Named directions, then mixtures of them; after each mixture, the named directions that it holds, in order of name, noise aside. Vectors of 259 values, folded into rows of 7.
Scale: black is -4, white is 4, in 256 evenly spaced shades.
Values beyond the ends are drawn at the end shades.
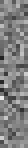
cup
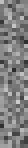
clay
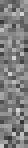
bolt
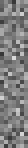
bolt, cup.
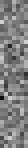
bolt, clay, cup.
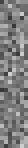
bolt, clay, cup.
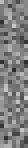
clay.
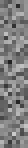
bolt, clay, cup.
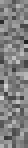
bolt, clay, cup.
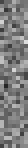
bolt, clay, cup.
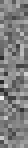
cup.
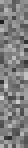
bolt, clay, cup.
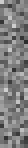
clay.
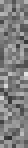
bolt, clay, cup.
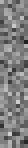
clay.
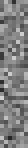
bolt, cup.
